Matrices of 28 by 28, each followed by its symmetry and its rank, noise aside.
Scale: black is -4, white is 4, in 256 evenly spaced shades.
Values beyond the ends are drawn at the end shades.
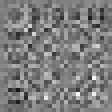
symmetric, rank four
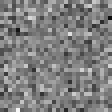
antisymmetric, rank eight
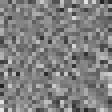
antisymmetric, rank six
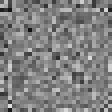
symmetric, rank six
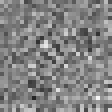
symmetric, rank eight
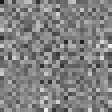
symmetric, rank six
